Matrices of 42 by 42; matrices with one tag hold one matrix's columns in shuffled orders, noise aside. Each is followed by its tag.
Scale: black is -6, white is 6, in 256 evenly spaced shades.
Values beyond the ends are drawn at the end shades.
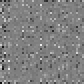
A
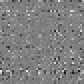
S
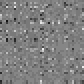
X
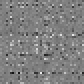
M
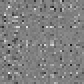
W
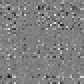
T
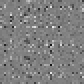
W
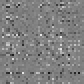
M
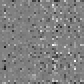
A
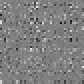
X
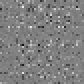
W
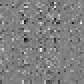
X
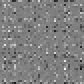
A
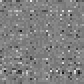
S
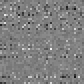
T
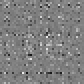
M
